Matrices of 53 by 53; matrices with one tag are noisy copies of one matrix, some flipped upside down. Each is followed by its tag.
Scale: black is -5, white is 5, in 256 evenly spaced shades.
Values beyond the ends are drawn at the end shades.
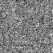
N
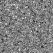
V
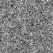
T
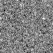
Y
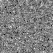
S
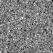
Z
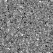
Z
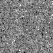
N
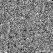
Z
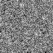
Y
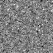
V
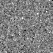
Z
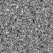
V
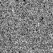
N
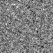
V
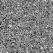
S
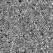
N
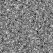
V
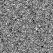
V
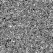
S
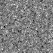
V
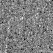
Z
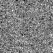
N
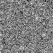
Y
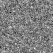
S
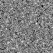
V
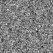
V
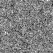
T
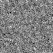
S
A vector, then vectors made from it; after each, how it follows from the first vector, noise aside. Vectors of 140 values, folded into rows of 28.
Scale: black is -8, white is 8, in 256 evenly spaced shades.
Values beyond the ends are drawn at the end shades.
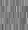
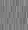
shrunk.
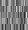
scaled up.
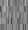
reversed, negated.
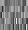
wrapped around, scaled up.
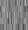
reversed, negated.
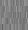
shrunk.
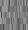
reversed, negated.
